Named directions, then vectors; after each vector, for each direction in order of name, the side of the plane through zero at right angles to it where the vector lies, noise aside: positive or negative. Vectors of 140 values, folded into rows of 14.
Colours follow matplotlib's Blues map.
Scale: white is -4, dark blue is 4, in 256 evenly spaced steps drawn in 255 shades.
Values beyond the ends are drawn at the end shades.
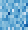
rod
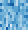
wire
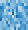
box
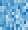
negative, negative, positive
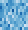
positive, negative, positive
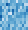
positive, negative, positive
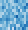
positive, positive, negative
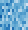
positive, negative, positive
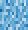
positive, positive, positive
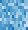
negative, negative, negative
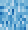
positive, negative, negative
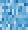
negative, positive, negative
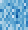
positive, positive, positive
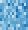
positive, positive, positive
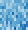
positive, positive, negative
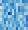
negative, positive, positive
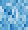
negative, positive, negative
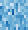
positive, negative, negative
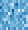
positive, negative, negative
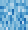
positive, negative, negative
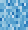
positive, positive, positive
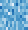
positive, negative, negative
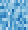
positive, negative, negative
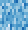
negative, positive, negative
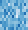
negative, negative, negative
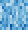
negative, positive, negative
